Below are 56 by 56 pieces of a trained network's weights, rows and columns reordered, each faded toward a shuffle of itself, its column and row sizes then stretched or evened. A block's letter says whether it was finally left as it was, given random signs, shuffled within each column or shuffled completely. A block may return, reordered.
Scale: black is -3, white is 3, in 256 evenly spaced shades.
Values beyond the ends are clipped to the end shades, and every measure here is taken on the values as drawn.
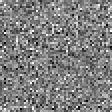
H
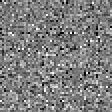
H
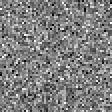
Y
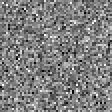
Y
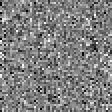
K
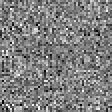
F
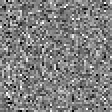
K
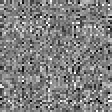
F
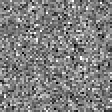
Y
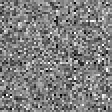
H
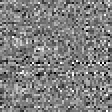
F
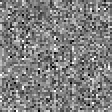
K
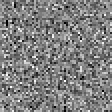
K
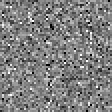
K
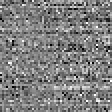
F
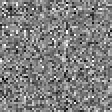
H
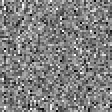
K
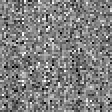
K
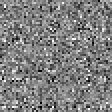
H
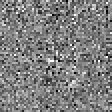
H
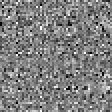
F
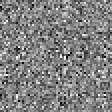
H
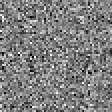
H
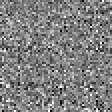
H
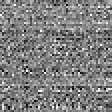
F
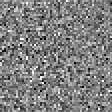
K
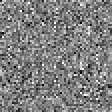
K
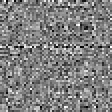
F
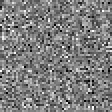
H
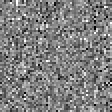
K
